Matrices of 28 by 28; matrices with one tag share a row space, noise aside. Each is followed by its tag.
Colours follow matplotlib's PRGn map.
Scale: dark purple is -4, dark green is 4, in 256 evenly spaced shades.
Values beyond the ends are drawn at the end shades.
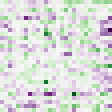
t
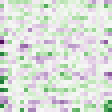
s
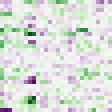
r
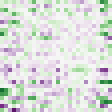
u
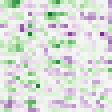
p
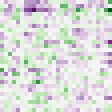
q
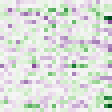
t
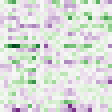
p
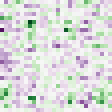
r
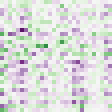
s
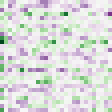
s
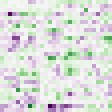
p
